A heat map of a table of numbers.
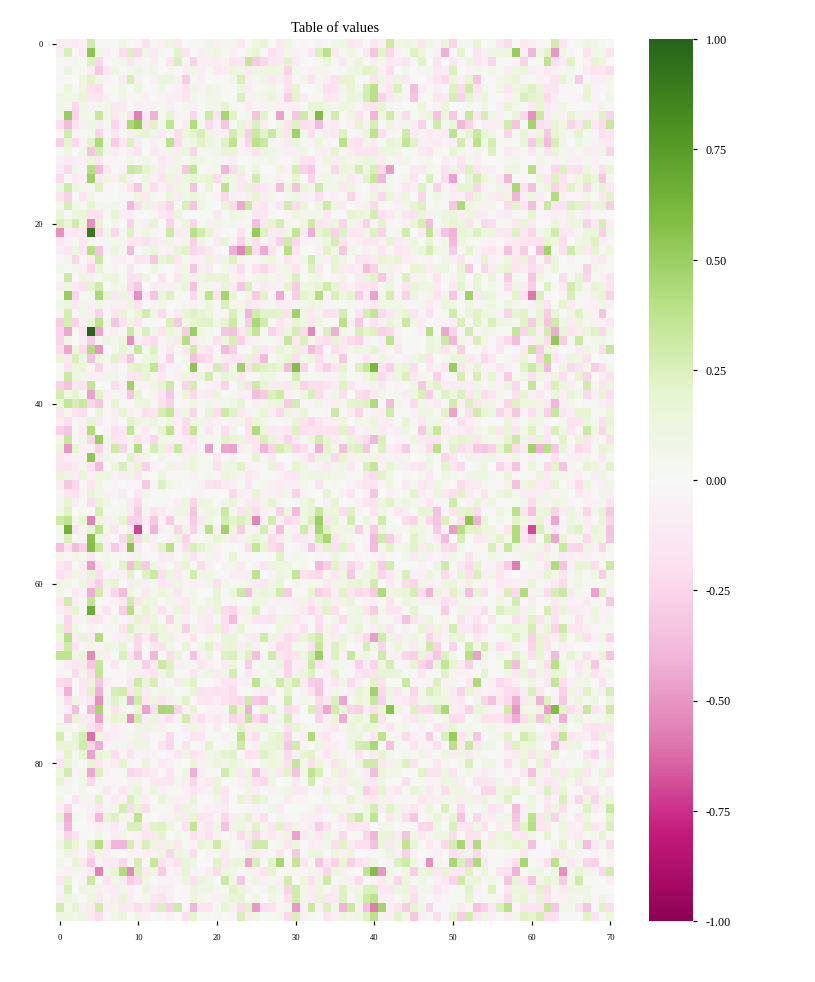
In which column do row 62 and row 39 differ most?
4
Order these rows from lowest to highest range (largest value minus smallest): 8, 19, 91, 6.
19, 6, 91, 8
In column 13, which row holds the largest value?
74
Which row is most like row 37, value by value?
26
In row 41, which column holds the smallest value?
50
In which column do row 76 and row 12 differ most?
5
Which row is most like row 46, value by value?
13
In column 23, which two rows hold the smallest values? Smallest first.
23, 18
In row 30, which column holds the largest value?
30
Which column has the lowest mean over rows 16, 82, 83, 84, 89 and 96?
40
